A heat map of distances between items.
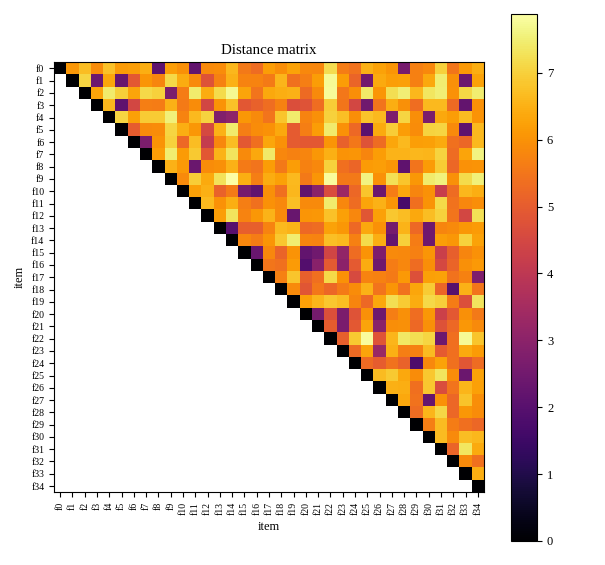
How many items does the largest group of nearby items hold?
7
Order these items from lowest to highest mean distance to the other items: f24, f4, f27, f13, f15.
f15, f24, f13, f27, f4
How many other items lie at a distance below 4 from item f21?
6
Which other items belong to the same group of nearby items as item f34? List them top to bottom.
f17
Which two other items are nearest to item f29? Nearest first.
f24, f17
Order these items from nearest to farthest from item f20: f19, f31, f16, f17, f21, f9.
f16, f21, f31, f17, f9, f19
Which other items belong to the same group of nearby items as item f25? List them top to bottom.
f1, f3, f5, f33
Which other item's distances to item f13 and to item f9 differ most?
f14
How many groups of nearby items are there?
11
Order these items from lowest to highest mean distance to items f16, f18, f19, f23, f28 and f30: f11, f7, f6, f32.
f32, f11, f6, f7
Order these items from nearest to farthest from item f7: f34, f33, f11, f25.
f25, f33, f11, f34
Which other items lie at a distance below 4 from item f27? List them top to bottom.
f4, f13, f14, f30
